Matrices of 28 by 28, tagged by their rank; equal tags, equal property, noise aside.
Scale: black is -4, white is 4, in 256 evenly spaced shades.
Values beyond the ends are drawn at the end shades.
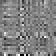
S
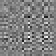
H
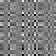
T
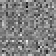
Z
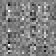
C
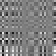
T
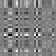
T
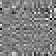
S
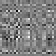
H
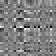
H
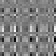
T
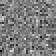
Z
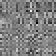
S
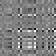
T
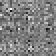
Z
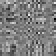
C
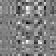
H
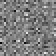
Z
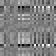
T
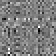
C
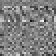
S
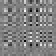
T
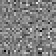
Z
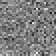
Z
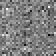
Z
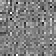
C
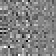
C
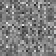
Z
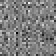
C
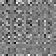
S
